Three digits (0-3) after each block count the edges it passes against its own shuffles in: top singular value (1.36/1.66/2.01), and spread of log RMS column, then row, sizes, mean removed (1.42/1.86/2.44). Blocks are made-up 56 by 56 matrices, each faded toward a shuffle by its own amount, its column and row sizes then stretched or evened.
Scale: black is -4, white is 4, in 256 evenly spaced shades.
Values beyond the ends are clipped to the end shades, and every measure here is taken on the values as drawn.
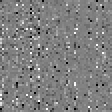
1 3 1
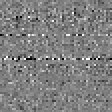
2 0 3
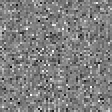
1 1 0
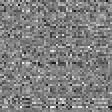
3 0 3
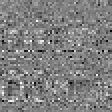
3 0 3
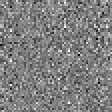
2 2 0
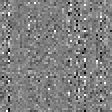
2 3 1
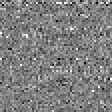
2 0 2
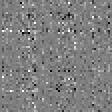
1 3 2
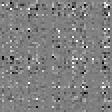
1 3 3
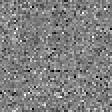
2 0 1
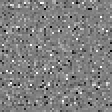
1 0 2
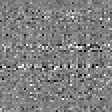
2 0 3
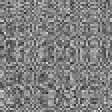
3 0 1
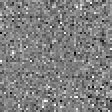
0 1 1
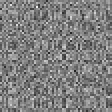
3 1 0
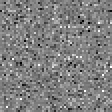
2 1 1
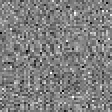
3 0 0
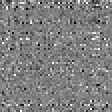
2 1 3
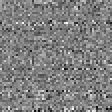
2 0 3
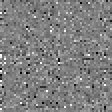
1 2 1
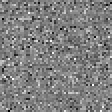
0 0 2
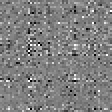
3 2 3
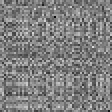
3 0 2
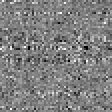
2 1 3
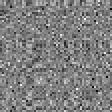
3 0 0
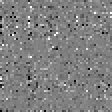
1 1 2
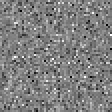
1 0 1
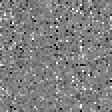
0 2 0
